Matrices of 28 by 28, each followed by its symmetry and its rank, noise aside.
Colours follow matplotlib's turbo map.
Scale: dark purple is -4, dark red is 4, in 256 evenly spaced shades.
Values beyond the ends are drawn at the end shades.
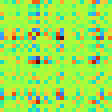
antisymmetric, rank two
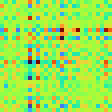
antisymmetric, rank two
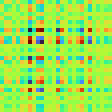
symmetric, rank one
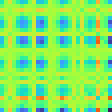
symmetric, rank one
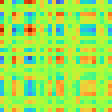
symmetric, rank one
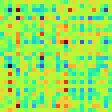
no symmetry, rank three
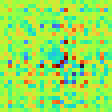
symmetric, rank three
